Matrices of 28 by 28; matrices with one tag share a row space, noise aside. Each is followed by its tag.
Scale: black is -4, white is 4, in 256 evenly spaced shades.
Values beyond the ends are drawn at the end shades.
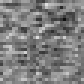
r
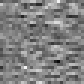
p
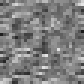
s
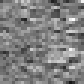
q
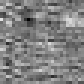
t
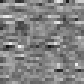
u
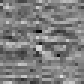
r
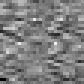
u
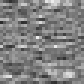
r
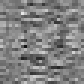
p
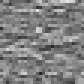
r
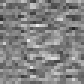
p
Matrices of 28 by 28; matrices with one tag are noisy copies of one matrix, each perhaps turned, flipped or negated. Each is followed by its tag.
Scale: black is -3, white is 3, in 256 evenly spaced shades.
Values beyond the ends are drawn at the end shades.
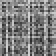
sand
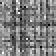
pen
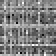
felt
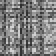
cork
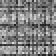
felt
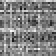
felt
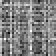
felt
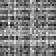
pen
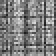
felt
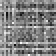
sand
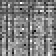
sand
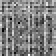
sand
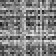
pen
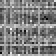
felt
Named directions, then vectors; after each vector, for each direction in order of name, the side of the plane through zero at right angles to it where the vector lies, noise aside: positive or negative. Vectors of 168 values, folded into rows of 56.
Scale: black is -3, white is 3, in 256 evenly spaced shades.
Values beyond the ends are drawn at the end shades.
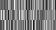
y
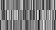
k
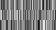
positive, positive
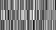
negative, positive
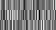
positive, negative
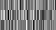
negative, positive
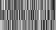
negative, negative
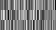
negative, positive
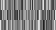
negative, negative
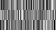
positive, positive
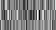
positive, negative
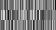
negative, positive
